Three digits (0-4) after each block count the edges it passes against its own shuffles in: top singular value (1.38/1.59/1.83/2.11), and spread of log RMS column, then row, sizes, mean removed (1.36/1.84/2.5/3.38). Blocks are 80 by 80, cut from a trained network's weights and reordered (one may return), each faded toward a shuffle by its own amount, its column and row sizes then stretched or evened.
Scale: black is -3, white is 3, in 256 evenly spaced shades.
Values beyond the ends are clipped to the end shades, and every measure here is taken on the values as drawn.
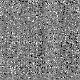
1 1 2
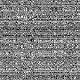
4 1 3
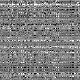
4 2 4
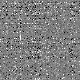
1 2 2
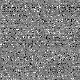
0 0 3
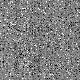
0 0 1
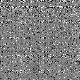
1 0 3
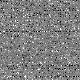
0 1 3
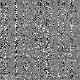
1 4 0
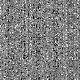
2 1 1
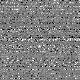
1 0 4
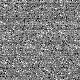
1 0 0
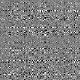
3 3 4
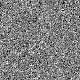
1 1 0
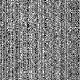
4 2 0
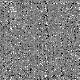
0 2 2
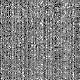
4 2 2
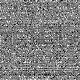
2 0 1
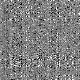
2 2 2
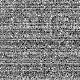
4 1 0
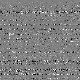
0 1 4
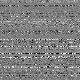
3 0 4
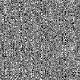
2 3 0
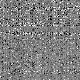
1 0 3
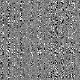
0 4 2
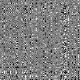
3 4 3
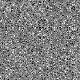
3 1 0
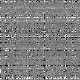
4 2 4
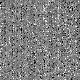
1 2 0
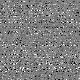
0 0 3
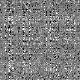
2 3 1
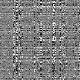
4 4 2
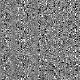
1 4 1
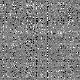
1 3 2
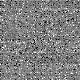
1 1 1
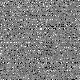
0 0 3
